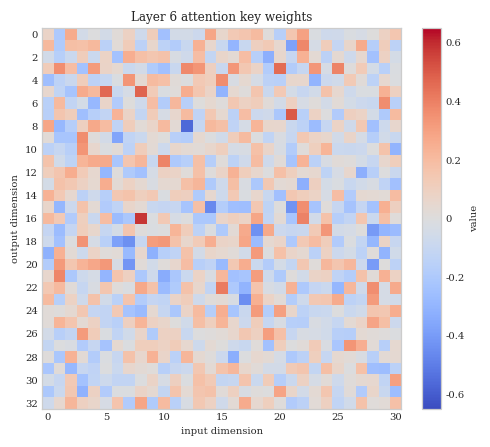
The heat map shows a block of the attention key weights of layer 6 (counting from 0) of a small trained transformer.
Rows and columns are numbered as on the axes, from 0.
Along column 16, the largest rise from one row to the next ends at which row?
29
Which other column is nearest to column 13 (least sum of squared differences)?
20
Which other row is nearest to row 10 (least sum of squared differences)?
26
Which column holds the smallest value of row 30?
3
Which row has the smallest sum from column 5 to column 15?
15
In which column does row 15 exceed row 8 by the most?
22
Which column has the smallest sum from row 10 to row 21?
28
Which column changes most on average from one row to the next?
5
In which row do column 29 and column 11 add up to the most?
6
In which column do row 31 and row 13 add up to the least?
30
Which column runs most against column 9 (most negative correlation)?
4
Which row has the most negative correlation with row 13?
0
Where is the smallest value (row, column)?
8, 12
